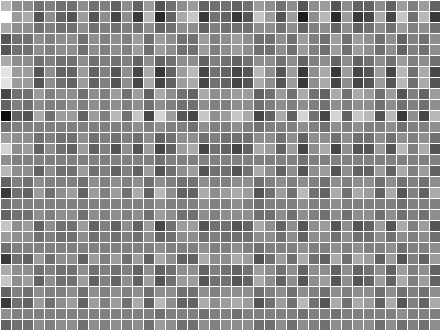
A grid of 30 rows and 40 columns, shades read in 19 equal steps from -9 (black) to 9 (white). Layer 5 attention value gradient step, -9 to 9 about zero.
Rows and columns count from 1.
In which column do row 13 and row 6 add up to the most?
1
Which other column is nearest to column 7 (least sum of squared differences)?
21
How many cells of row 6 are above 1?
2
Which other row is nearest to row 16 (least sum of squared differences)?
26
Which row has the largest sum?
11
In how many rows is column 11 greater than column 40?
4
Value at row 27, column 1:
-2
